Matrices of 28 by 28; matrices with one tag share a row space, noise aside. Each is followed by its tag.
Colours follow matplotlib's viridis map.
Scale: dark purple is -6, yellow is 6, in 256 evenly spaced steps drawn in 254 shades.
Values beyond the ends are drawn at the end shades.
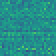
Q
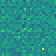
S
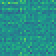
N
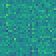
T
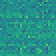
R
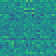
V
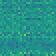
N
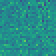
R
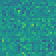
S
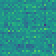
Q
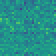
V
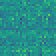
R
